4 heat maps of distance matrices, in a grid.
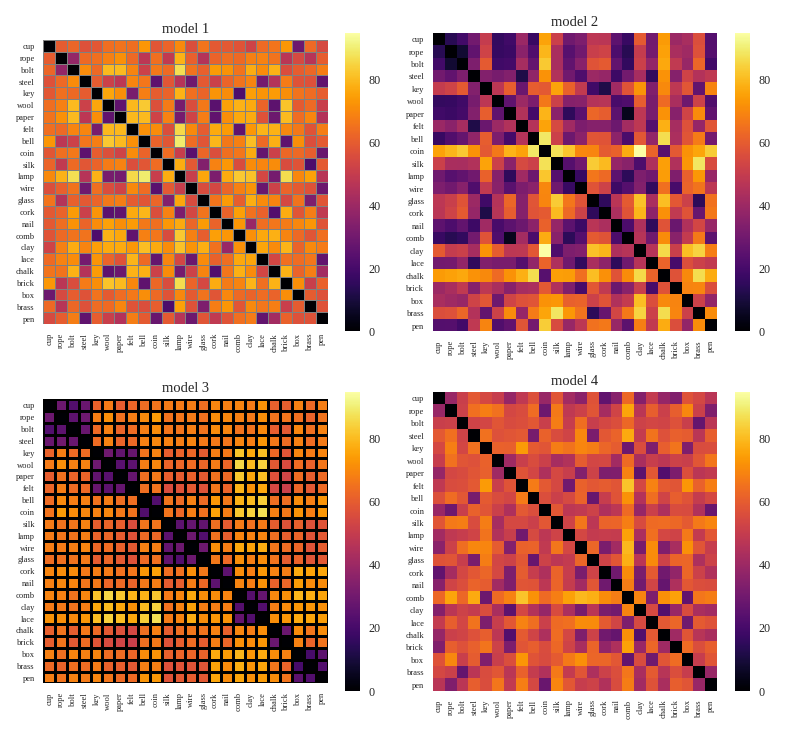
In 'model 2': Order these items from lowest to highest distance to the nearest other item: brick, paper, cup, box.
paper, cup, brick, box
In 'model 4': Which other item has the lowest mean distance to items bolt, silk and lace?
box
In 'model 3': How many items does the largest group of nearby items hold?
4
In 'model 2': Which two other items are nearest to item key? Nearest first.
cork, glass
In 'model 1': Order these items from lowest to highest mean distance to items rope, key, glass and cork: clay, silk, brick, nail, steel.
silk, steel, brick, nail, clay
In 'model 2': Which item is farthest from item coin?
clay
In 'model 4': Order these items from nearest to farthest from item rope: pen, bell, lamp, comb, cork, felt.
pen, cork, lamp, felt, bell, comb
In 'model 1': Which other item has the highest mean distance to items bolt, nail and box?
lamp
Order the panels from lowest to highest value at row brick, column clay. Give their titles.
model 4, model 2, model 3, model 1
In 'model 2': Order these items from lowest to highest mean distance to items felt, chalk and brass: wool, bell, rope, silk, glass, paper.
glass, wool, rope, paper, bell, silk
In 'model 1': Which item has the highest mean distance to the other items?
clay
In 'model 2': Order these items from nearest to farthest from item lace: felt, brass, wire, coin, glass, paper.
wire, felt, paper, glass, brass, coin
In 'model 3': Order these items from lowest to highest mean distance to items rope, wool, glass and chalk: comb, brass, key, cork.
key, brass, cork, comb
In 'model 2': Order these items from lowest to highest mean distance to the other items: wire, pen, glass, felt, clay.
wire, felt, pen, glass, clay
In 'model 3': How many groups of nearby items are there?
8
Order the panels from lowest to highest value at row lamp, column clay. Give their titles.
model 2, model 4, model 3, model 1
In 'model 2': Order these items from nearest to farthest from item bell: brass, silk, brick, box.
brick, silk, box, brass
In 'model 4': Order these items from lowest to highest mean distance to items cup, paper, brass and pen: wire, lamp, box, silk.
wire, lamp, box, silk
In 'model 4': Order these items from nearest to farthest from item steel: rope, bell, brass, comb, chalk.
bell, brass, chalk, rope, comb
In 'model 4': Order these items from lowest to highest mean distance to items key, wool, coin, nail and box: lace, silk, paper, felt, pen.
lace, paper, pen, silk, felt
